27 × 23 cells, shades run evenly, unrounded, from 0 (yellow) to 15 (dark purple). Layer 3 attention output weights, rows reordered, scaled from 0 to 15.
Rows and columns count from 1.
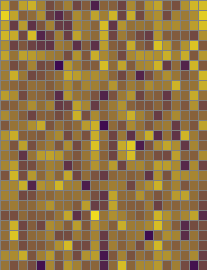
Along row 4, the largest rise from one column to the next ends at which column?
5
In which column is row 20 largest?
12
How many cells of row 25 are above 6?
19
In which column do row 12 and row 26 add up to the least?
11
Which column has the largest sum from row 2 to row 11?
7
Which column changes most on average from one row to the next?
2
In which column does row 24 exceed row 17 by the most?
17
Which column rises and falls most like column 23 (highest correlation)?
1
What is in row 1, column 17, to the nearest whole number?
5
